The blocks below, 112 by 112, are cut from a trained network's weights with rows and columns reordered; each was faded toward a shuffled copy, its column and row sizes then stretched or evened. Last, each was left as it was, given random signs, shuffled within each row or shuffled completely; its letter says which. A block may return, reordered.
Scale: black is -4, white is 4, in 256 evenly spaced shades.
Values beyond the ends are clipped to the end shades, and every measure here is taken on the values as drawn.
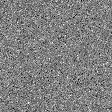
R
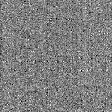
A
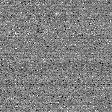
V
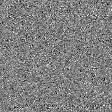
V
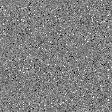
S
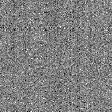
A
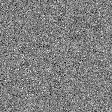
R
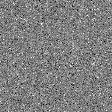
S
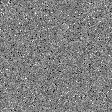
R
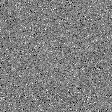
V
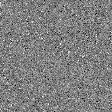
S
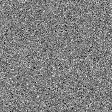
V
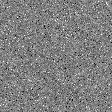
R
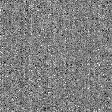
A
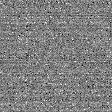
A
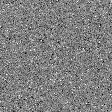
R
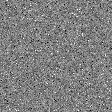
R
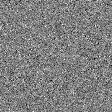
V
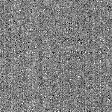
A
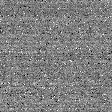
V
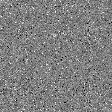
S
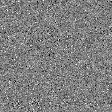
S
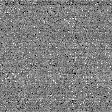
A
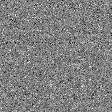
S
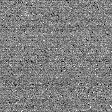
A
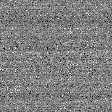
A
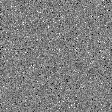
S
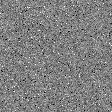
R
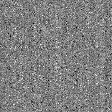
A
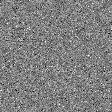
V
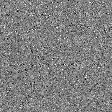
V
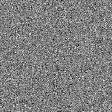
A
